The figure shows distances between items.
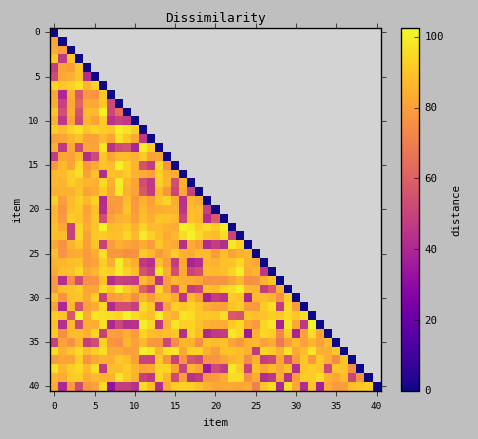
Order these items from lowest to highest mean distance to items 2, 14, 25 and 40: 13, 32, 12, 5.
13, 5, 32, 12
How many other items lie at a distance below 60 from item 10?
10
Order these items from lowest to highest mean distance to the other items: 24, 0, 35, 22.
24, 35, 0, 22
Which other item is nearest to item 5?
4
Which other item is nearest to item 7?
40
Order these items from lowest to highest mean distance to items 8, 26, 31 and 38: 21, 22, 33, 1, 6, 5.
1, 33, 21, 6, 5, 22
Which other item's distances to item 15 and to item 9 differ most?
33
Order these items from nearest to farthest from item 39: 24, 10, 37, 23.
37, 24, 10, 23
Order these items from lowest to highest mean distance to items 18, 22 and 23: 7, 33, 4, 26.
26, 4, 7, 33
